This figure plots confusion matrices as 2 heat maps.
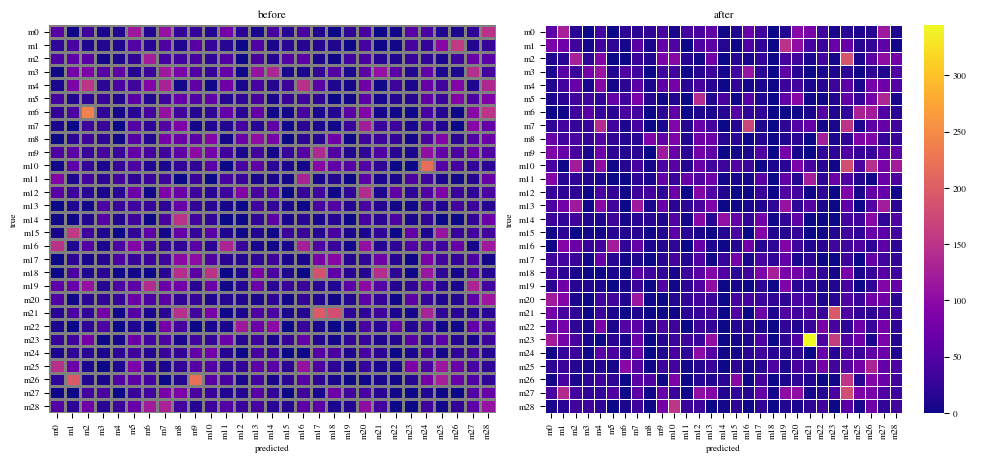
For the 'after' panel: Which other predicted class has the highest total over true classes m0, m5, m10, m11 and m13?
m27
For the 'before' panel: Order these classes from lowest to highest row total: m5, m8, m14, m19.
m14, m5, m8, m19
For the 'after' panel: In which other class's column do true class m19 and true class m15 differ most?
m13
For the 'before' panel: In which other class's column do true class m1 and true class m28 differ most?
m26
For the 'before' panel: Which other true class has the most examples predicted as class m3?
m21
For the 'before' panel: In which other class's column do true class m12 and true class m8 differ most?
m20
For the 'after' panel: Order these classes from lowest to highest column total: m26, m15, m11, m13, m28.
m11, m15, m28, m13, m26
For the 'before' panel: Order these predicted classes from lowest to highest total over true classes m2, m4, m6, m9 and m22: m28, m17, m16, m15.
m15, m17, m16, m28
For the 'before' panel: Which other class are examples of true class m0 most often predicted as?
m28
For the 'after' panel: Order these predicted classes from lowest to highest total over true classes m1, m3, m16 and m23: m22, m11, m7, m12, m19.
m11, m22, m12, m7, m19
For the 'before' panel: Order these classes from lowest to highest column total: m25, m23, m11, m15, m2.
m15, m23, m11, m25, m2
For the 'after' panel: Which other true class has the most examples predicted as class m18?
m25
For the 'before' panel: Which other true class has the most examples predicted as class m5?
m0
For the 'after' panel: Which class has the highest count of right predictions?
m23
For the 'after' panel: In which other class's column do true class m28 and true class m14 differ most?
m10
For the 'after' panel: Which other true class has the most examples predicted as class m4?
m7
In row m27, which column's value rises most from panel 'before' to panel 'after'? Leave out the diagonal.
m24
